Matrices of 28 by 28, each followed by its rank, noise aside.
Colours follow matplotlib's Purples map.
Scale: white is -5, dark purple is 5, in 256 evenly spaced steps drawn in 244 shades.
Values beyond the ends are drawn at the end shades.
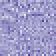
seven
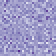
five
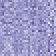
five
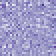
six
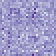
five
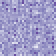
five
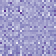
five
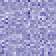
five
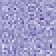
seven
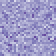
eight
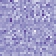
eight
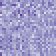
six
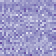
six
